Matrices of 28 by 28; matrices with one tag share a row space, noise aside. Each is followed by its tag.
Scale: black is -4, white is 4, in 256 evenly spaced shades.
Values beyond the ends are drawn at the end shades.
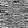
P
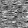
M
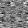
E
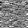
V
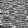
V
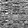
P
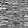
P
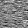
M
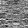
P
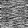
V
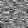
V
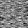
E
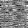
V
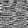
V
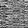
P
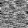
V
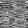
V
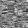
M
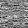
P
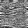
V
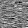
M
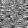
E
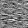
M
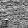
P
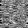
V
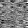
E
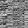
P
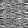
E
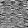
E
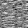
M
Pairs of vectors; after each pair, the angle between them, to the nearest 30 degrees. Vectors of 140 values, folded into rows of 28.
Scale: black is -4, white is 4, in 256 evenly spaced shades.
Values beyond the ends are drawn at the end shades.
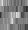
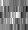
30 degrees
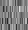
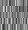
150 degrees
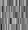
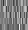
90 degrees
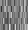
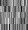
120 degrees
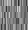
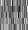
120 degrees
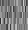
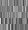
150 degrees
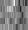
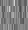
60 degrees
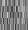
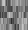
60 degrees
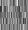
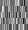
60 degrees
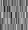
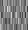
150 degrees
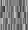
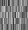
120 degrees
